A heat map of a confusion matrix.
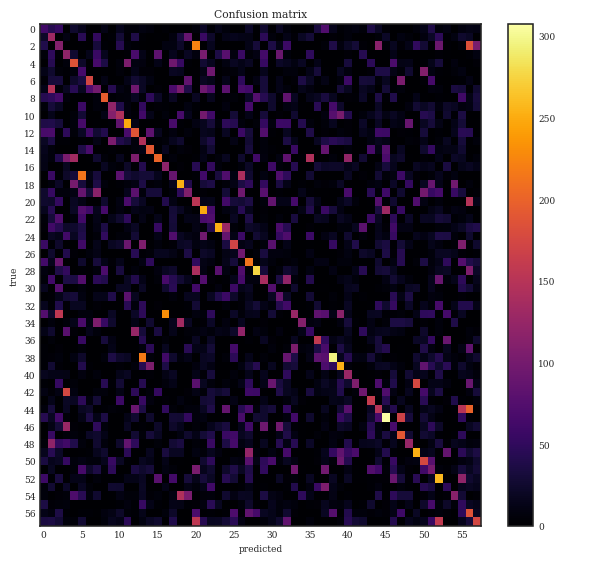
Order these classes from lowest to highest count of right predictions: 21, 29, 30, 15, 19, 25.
30, 19, 29, 25, 15, 21
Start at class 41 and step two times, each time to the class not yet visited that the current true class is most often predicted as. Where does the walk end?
27
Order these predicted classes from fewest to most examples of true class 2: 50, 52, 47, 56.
47, 50, 52, 56
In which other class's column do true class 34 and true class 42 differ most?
3
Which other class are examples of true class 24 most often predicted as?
21
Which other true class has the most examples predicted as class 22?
5
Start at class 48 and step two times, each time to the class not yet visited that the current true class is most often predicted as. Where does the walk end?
19
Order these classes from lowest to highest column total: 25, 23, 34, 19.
34, 23, 19, 25
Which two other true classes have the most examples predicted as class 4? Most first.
15, 18
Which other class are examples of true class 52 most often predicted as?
55
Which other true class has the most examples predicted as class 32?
29
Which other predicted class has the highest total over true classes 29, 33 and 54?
16
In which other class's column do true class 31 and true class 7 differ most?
1
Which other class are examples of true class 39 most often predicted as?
14
